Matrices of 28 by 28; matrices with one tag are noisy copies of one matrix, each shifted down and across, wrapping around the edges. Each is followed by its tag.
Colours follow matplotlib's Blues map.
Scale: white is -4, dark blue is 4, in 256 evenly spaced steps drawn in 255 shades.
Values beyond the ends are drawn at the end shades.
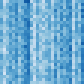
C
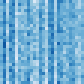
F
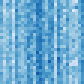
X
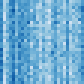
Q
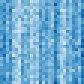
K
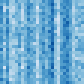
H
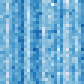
H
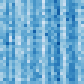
H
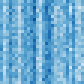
H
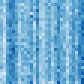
H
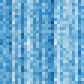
C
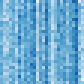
C
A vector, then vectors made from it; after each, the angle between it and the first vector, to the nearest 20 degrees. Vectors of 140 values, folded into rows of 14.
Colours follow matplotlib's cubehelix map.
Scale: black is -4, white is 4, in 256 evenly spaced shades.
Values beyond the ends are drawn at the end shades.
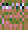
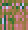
40 degrees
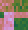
100 degrees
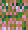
120 degrees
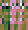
140 degrees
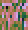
120 degrees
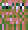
160 degrees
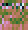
20 degrees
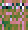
160 degrees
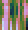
80 degrees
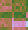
80 degrees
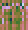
40 degrees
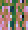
80 degrees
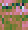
140 degrees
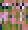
140 degrees
